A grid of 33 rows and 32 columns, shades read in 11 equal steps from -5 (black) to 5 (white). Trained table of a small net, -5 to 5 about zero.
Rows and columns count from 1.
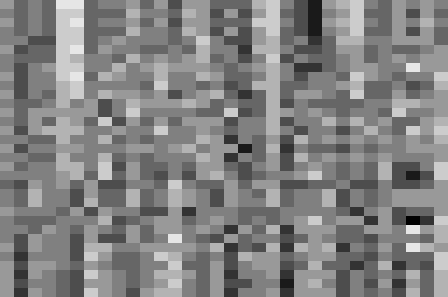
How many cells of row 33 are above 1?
5
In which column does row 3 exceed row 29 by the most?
6
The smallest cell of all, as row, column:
25, 30
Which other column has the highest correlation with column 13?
7
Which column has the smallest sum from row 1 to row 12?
23
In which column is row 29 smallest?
2
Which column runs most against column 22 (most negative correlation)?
19
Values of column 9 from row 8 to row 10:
2 1 0
